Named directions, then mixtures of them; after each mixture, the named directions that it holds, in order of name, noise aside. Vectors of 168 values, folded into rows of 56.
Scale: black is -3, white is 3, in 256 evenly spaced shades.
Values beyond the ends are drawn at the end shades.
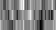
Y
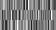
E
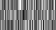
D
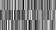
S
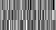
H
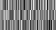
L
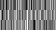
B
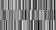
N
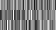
S.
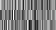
S.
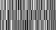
B, L.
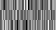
E, S.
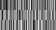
B, H, N.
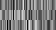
S.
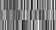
N.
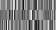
N, S.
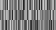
E, L, S.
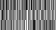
B.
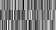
S.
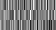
L.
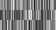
E, S, Y.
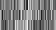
B, E, Y.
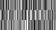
B, N.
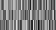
H, N.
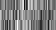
E, S, Y.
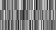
D, L, S.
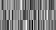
D, H, N.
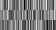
H, L, N.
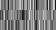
D, H, S.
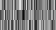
D, S.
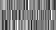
E.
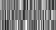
D, E, H.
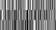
B.
